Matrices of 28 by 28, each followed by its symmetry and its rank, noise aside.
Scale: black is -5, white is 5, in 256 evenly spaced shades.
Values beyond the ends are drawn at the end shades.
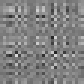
no symmetry, rank two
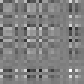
symmetric, rank one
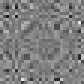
symmetric, rank three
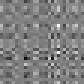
antisymmetric, rank two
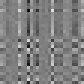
no symmetry, rank one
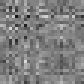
no symmetry, rank three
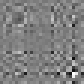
symmetric, rank two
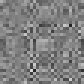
no symmetry, rank three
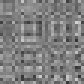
antisymmetric, rank two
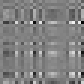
no symmetry, rank one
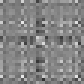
symmetric, rank two
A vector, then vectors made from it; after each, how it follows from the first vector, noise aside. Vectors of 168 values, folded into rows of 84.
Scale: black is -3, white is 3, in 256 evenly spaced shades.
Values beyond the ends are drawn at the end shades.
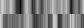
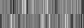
reversed, negated, partly zeroed.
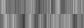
wrapped around, shrunk.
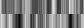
wrapped around.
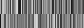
sign-scrambled.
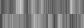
negated, shrunk.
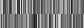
sign-scrambled.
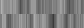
wrapped around, shrunk.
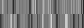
reversed, negated, partly zeroed.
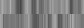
shrunk.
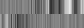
wrapped around, negated, partly zeroed.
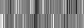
wrapped around, negated, partly zeroed.
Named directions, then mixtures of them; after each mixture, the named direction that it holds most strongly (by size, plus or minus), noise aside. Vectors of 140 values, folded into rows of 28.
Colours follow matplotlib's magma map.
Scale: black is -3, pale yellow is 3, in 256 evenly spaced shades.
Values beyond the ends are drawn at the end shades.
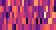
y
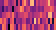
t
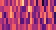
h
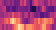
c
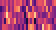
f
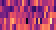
y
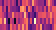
f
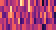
h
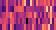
t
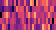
t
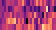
y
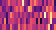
y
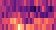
c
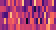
y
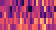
h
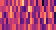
h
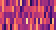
t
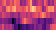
c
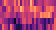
c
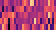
t
